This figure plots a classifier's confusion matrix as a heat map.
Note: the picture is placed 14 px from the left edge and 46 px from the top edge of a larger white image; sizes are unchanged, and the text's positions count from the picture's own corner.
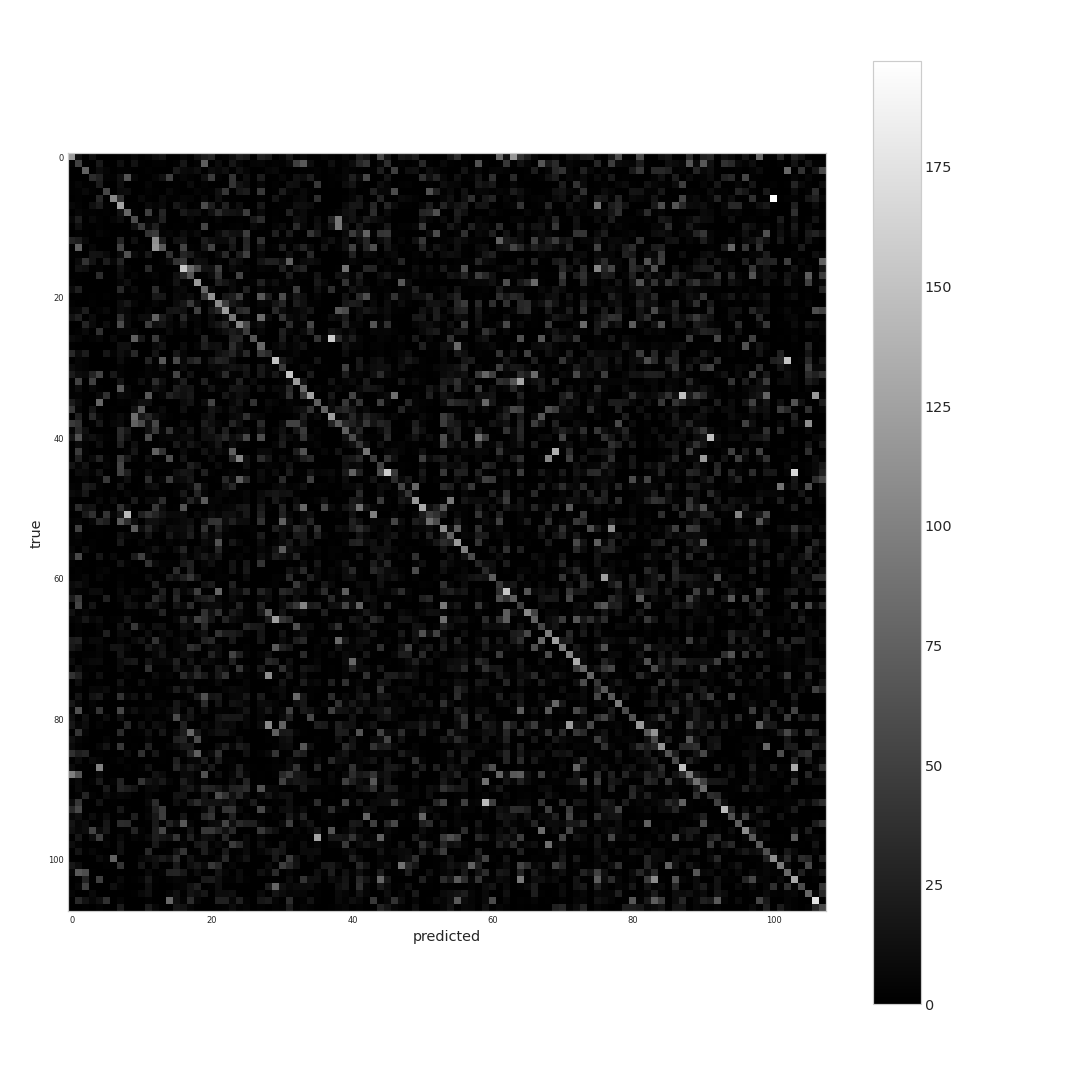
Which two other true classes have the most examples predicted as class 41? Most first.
50, 64
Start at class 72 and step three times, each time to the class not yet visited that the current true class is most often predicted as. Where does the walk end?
21
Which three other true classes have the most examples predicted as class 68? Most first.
43, 98, 79
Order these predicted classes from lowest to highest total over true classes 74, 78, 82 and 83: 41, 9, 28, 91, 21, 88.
9, 91, 21, 41, 88, 28
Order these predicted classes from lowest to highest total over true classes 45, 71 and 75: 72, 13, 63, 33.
63, 13, 72, 33
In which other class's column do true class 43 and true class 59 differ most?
90
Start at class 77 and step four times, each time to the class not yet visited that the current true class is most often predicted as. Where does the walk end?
7
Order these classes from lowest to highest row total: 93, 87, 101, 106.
93, 87, 101, 106
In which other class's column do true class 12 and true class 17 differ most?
61
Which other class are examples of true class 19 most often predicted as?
32
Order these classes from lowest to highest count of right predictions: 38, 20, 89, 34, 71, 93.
38, 89, 71, 20, 34, 93
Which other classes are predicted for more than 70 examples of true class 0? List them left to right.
61, 63, 98
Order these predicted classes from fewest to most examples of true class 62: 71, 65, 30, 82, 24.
24, 82, 30, 71, 65
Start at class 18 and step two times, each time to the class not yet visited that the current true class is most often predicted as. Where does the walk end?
29
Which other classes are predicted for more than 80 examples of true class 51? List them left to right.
8, 43, 95
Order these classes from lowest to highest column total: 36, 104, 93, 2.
36, 104, 93, 2
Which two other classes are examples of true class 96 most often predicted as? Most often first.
67, 37
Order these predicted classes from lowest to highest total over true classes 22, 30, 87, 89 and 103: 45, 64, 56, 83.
45, 56, 64, 83
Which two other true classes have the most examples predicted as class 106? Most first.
34, 22
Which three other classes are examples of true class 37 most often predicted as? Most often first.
9, 67, 53
